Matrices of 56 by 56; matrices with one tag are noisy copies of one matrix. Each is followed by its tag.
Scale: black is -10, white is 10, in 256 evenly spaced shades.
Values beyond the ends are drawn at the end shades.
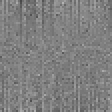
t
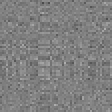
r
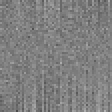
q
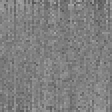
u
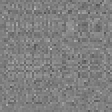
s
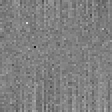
q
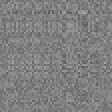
s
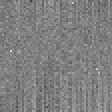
q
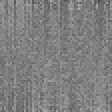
u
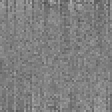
u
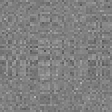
r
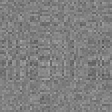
r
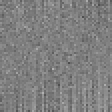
q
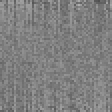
u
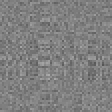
r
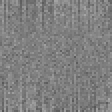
t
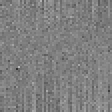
q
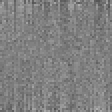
u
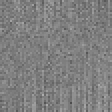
q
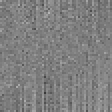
q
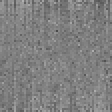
u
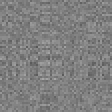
r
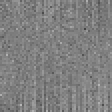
q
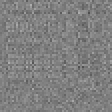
s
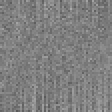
q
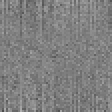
t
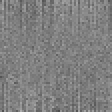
t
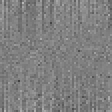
t
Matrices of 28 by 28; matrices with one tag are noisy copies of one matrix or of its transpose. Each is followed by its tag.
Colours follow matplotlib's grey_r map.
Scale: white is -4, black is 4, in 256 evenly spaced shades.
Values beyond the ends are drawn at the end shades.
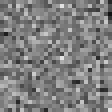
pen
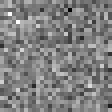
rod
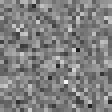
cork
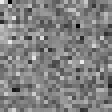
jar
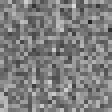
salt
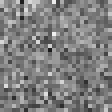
jar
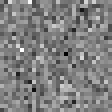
salt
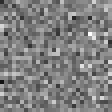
salt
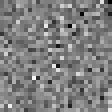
pen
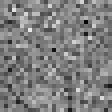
rod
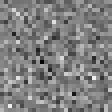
cork
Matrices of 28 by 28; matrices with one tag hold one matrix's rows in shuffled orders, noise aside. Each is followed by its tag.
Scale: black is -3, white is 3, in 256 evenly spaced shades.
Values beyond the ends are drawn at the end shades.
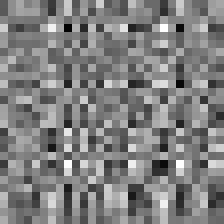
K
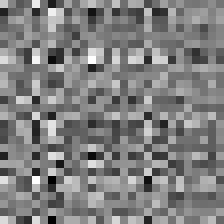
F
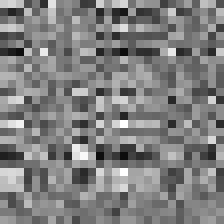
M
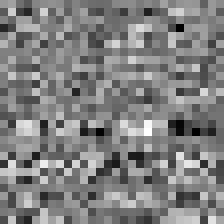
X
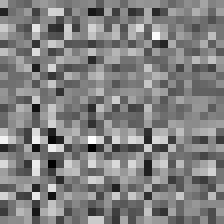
F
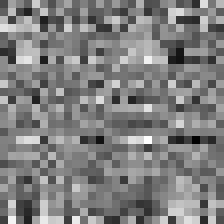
X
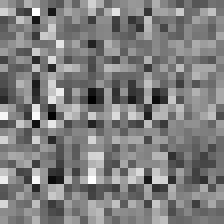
F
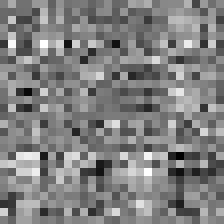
X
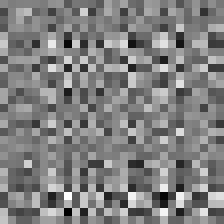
K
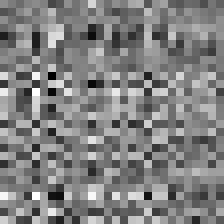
F
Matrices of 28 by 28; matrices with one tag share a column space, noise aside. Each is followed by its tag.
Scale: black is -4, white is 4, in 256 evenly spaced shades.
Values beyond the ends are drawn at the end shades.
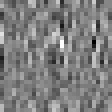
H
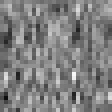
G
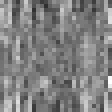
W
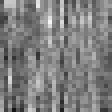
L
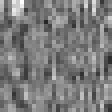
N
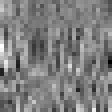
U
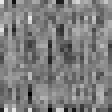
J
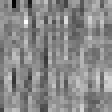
L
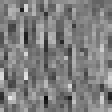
G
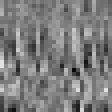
U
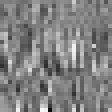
U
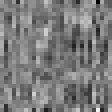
J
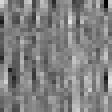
L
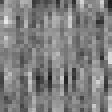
L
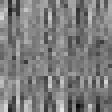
W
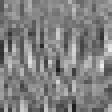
U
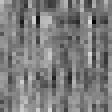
L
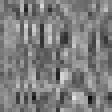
G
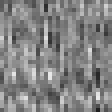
G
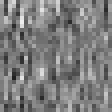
N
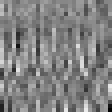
U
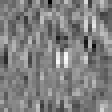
H
